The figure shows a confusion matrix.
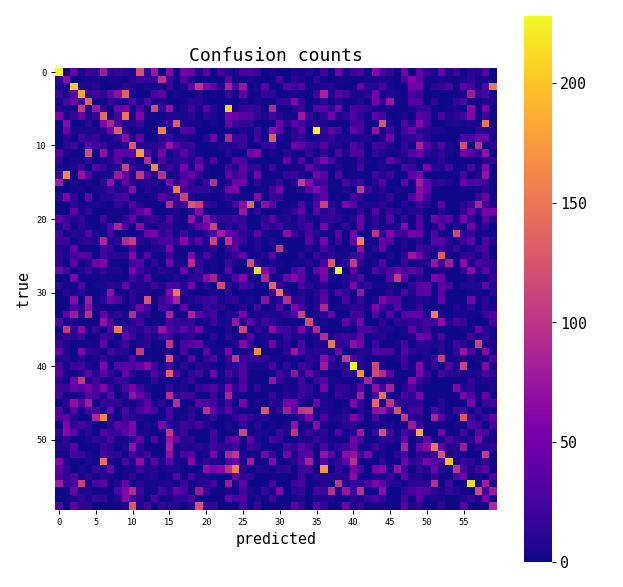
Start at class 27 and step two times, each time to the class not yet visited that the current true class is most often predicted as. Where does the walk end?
11
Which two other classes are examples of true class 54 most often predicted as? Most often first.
36, 24
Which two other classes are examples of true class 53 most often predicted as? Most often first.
6, 40
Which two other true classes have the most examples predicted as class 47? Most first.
51, 21
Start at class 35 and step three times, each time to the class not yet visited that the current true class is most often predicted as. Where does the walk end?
1
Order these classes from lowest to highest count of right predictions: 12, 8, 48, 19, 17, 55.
55, 19, 48, 12, 17, 8
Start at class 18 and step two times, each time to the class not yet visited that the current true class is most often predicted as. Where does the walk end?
37
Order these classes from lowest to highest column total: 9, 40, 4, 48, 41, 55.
48, 4, 55, 9, 40, 41
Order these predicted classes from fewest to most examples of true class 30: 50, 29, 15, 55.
55, 29, 50, 15
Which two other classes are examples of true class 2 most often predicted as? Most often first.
59, 19
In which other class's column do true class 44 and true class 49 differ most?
25
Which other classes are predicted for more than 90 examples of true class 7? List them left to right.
16, 44, 58
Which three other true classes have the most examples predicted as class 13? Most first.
5, 0, 22
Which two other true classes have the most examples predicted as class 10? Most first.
59, 23
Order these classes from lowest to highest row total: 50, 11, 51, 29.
50, 29, 51, 11
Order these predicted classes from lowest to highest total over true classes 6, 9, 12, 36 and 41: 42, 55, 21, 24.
42, 55, 24, 21
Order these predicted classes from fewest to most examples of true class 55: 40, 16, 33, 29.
29, 33, 16, 40
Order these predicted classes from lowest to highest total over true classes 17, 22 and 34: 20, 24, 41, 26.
20, 26, 41, 24
